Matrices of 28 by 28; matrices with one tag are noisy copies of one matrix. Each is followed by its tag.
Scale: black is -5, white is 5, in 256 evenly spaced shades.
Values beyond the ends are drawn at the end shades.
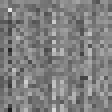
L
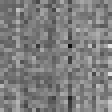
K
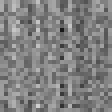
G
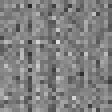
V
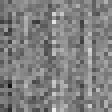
L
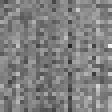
K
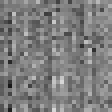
L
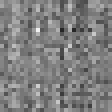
G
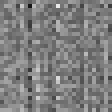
V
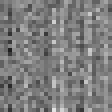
L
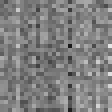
K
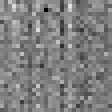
G
